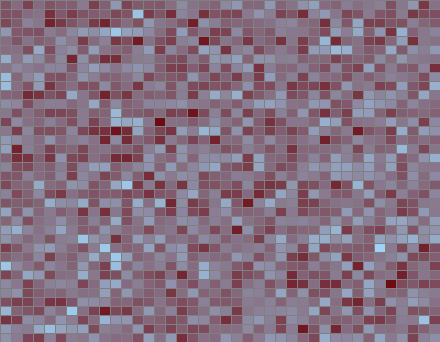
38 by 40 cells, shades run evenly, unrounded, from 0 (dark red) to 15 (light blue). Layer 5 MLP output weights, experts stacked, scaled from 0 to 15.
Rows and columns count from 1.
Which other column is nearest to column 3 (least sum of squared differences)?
4
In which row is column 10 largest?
28
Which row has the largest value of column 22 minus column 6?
11
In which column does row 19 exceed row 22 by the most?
24
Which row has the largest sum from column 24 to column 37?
27
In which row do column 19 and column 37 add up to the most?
15
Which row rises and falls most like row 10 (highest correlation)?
17
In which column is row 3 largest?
33
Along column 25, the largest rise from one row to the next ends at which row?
23
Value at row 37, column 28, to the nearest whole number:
1
